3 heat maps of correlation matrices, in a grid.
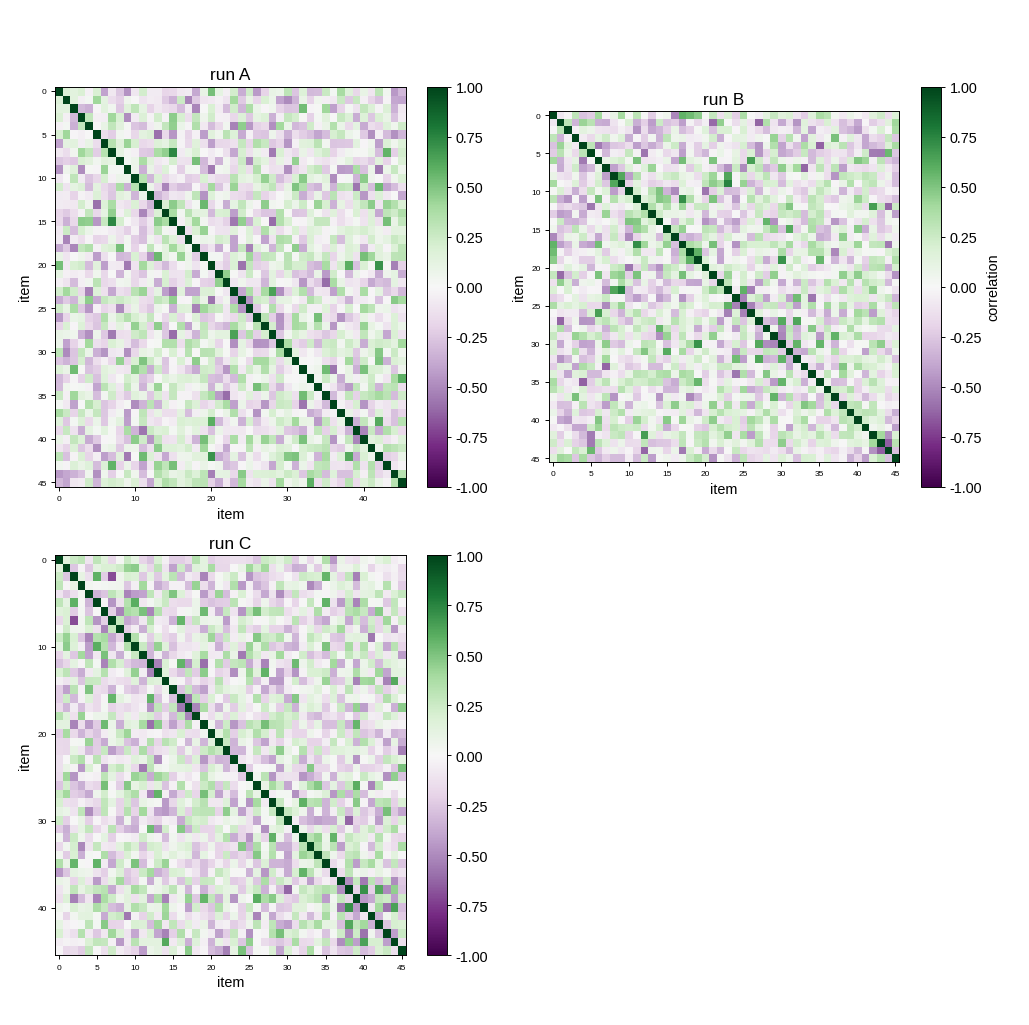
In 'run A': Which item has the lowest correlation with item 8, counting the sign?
25
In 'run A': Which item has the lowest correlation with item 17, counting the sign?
1
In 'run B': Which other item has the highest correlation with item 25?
23
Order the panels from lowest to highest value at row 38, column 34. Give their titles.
run A, run C, run B
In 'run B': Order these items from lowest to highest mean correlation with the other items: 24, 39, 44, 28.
44, 24, 28, 39
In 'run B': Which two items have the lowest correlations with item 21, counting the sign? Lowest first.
1, 45
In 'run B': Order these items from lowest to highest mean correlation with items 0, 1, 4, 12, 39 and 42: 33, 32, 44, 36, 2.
44, 32, 2, 33, 36
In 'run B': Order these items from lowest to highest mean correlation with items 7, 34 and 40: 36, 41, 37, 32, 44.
44, 41, 36, 37, 32
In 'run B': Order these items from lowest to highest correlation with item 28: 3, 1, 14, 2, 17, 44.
2, 44, 3, 17, 1, 14
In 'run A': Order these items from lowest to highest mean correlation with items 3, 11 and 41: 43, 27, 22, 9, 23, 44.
9, 22, 44, 43, 23, 27
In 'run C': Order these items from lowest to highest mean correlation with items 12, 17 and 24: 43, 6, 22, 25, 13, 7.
6, 25, 22, 13, 43, 7
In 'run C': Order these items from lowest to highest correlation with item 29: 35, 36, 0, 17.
35, 17, 36, 0
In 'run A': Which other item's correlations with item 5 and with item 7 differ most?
15
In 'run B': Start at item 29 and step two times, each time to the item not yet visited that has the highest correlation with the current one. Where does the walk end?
3
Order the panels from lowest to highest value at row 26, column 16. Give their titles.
run B, run A, run C
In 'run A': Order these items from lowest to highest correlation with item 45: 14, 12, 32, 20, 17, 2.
12, 20, 2, 32, 17, 14
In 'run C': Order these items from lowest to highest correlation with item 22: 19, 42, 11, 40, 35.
35, 42, 40, 19, 11
